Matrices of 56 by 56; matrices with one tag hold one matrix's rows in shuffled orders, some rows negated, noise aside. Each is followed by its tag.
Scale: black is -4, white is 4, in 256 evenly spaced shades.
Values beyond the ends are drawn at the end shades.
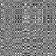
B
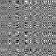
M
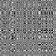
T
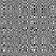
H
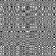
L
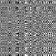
M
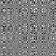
H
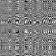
M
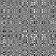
H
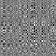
H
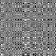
B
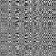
M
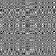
L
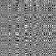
M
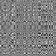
T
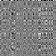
T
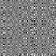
H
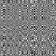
H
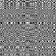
L
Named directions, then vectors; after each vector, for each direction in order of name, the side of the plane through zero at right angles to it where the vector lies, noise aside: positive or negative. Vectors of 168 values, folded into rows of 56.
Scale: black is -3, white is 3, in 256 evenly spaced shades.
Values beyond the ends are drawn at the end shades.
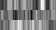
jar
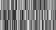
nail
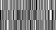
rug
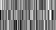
negative, positive, positive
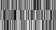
positive, positive, negative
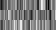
positive, negative, negative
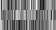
negative, positive, negative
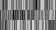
positive, positive, positive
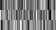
positive, negative, negative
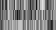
positive, negative, positive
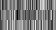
positive, negative, positive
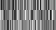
positive, positive, negative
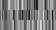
positive, positive, positive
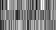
positive, negative, positive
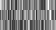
negative, positive, positive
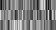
positive, negative, negative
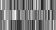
negative, negative, positive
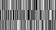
positive, positive, positive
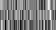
negative, positive, positive
